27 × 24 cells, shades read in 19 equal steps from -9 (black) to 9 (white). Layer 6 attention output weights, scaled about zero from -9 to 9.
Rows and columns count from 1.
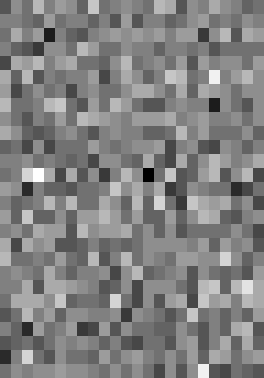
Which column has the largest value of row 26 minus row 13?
14
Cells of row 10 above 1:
3
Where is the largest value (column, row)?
4, 13
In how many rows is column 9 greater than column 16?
9
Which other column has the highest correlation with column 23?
20
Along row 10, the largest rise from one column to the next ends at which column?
17
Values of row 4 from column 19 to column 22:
0 -3 -1 -1
